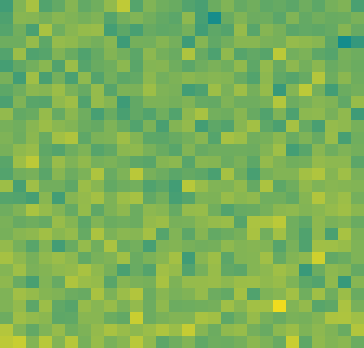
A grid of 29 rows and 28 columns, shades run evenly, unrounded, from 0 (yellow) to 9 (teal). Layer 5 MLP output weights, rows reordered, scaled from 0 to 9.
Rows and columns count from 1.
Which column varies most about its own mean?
22
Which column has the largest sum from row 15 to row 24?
24
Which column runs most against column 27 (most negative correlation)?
6
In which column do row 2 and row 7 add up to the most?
17
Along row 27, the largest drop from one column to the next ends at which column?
11
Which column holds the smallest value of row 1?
10
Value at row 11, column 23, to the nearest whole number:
3
